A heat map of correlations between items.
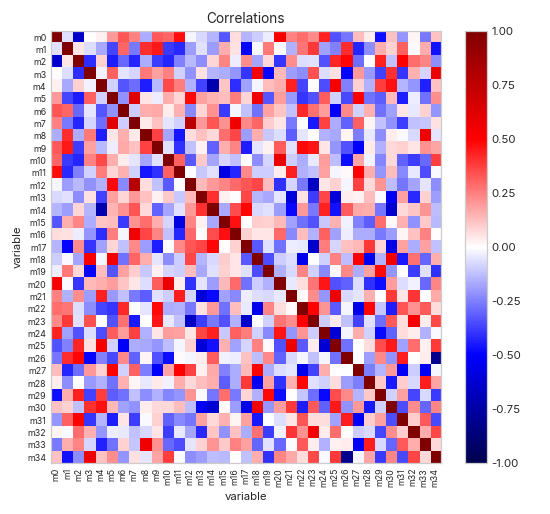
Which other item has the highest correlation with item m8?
m33
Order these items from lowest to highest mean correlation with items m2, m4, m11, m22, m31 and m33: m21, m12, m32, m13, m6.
m12, m13, m6, m32, m21
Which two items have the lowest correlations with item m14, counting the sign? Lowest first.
m4, m30
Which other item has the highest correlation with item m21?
m25
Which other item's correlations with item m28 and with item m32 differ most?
m18
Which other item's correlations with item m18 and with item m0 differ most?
m22
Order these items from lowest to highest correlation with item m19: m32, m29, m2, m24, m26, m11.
m32, m24, m11, m2, m26, m29
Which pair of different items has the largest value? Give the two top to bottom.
m7, m12
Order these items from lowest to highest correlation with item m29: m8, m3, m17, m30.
m3, m8, m30, m17
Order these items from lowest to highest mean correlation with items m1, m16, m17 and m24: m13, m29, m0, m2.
m29, m2, m0, m13
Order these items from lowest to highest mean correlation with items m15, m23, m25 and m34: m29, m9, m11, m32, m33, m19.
m11, m19, m29, m33, m9, m32
